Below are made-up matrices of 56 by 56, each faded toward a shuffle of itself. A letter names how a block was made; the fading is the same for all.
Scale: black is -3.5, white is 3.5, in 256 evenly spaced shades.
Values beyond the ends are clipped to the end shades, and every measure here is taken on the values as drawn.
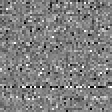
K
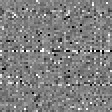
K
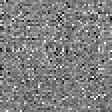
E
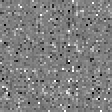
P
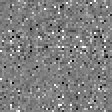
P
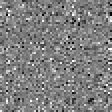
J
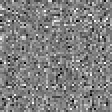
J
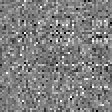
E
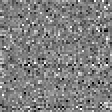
E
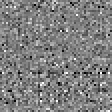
K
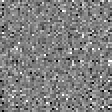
E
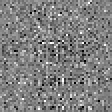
E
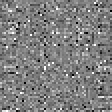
J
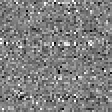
K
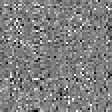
J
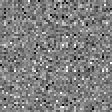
E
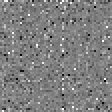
P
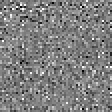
J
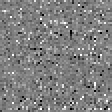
P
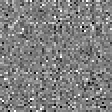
J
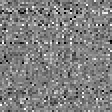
K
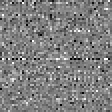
K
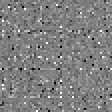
P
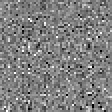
E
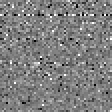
K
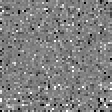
P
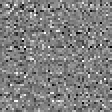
J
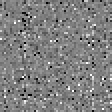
P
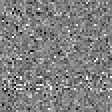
K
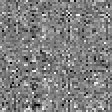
J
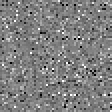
P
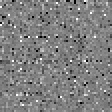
P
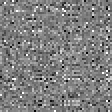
E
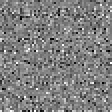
K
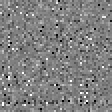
P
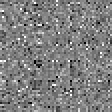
J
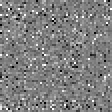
P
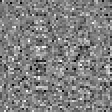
E
